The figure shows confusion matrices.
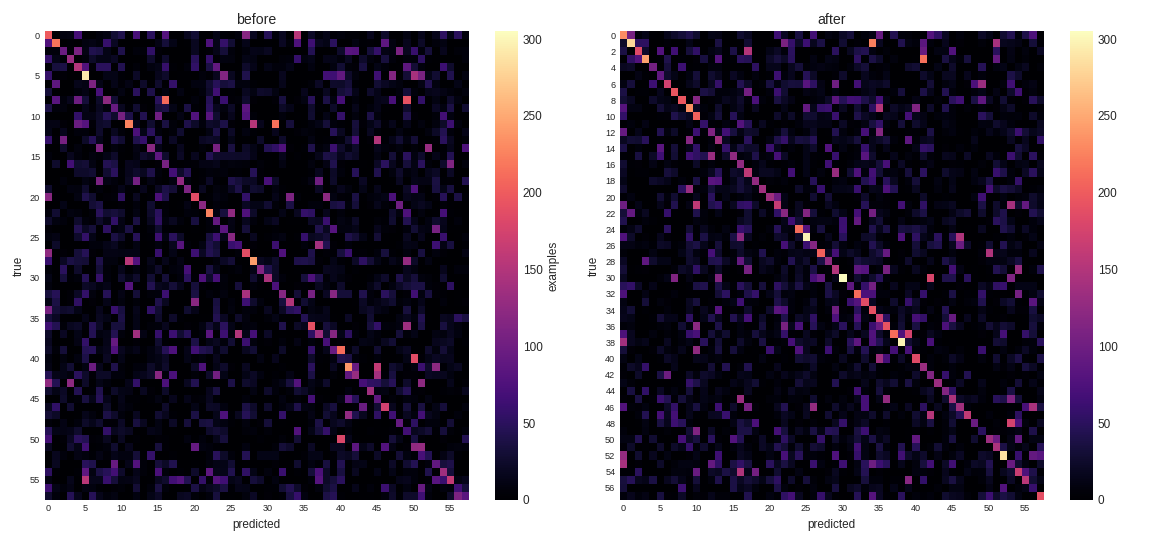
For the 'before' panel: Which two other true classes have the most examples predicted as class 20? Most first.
33, 51
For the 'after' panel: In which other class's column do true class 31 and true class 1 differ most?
34
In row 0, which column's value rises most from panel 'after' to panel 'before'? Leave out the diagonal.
34
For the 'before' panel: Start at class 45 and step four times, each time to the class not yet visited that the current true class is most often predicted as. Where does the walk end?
27
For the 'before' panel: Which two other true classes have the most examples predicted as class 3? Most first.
43, 16
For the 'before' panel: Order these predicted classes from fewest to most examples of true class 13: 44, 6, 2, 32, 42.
44, 32, 6, 42, 2
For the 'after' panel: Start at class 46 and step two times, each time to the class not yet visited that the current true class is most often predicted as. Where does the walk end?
52
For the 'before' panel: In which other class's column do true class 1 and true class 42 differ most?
45
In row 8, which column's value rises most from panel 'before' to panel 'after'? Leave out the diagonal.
10
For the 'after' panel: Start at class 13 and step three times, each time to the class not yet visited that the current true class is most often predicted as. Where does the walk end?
45
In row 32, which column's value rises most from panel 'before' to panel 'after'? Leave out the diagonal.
54
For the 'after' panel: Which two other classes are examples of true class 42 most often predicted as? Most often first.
6, 44
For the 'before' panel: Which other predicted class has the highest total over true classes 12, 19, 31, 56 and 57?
51
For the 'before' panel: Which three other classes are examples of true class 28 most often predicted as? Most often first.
11, 49, 12
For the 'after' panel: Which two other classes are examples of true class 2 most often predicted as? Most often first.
17, 41
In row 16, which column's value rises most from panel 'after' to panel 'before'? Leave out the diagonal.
55
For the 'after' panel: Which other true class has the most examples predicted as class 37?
39
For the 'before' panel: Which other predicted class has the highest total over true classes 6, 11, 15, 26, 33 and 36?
31
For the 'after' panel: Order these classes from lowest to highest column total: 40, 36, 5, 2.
2, 5, 40, 36
